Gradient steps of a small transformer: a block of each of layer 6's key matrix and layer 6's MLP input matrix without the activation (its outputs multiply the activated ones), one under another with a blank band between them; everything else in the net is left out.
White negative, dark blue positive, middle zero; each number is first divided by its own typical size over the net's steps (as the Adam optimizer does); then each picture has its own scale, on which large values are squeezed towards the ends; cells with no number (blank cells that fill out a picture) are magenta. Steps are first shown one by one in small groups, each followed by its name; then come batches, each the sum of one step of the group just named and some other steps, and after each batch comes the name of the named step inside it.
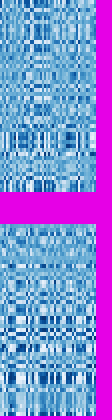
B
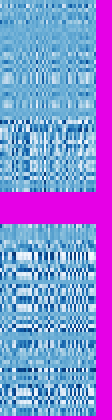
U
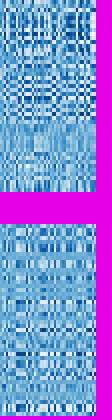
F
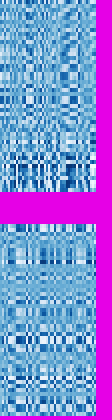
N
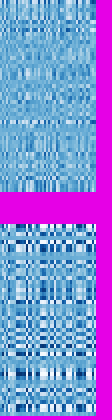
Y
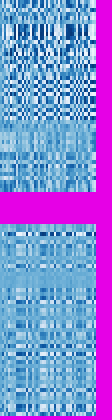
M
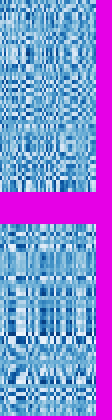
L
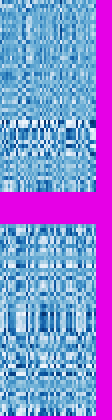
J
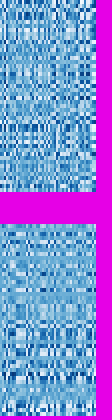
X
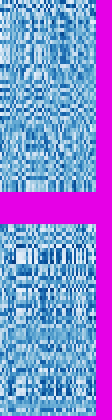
L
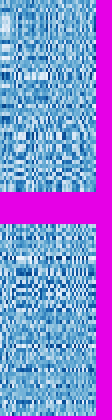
F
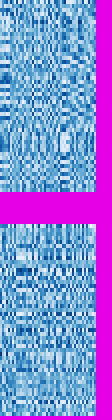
F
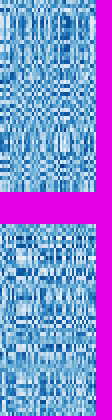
F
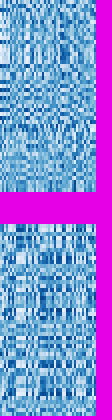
X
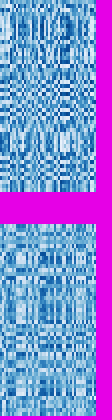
M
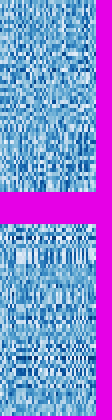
N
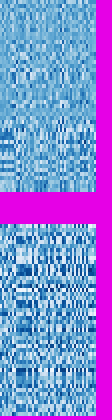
Y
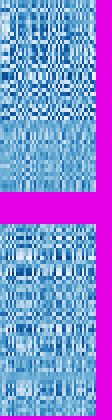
M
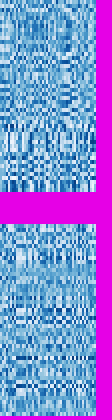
N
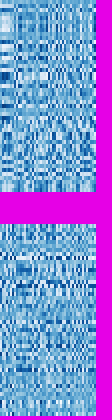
J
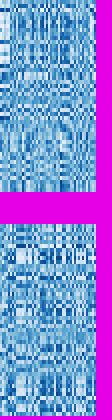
L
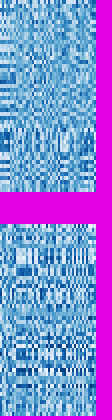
Y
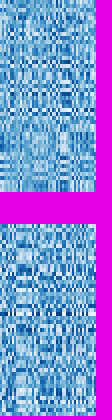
X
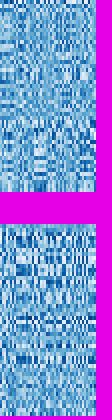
J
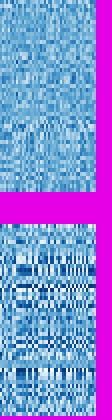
Y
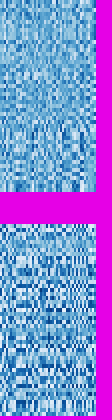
X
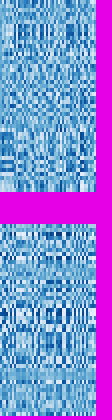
M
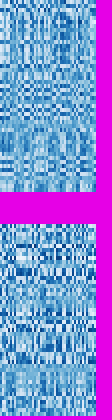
F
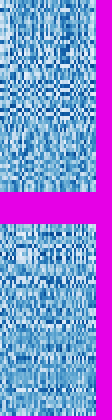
M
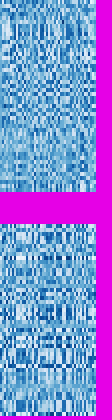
M
